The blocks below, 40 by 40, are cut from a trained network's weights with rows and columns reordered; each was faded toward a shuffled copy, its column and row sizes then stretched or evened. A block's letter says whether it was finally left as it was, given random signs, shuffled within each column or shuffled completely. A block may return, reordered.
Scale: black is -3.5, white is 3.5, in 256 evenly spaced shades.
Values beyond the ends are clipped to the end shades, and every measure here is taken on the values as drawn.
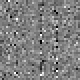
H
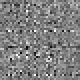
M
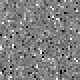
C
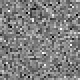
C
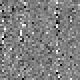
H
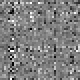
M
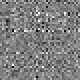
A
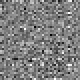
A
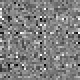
M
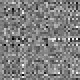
A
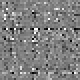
M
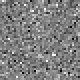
C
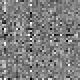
M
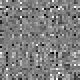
A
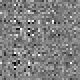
M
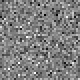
C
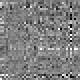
A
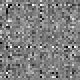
M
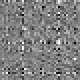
A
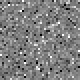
C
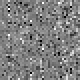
H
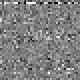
M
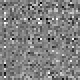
M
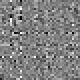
M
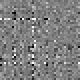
M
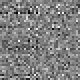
A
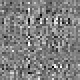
A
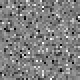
C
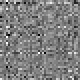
A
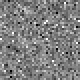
C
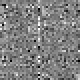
M
